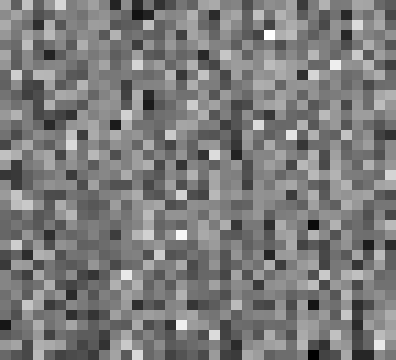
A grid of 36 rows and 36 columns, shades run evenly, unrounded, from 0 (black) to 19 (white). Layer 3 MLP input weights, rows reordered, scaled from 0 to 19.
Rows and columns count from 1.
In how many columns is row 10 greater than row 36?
24
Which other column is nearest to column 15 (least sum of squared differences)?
23
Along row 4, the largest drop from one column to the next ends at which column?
32
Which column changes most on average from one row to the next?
29
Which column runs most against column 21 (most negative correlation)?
4
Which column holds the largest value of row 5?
3
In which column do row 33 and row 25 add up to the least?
33
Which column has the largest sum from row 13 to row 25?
20
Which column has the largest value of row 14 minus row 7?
16
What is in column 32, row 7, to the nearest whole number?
11
